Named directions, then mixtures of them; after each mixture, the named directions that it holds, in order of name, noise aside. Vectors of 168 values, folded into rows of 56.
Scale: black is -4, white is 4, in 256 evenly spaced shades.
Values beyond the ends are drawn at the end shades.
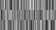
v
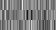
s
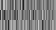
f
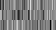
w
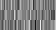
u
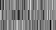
w.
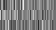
f.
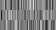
v.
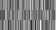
f, u, v.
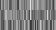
u, v, w.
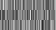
f, s, u.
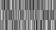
v.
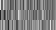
f, w.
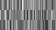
f, s, v.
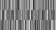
s, u, w.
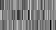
w.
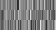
u, v.
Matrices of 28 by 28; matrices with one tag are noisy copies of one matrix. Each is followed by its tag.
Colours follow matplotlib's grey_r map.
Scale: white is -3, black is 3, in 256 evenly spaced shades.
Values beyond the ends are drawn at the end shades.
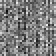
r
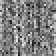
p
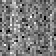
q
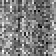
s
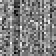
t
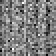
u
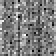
p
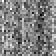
s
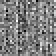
r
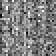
u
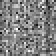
u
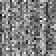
u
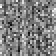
p
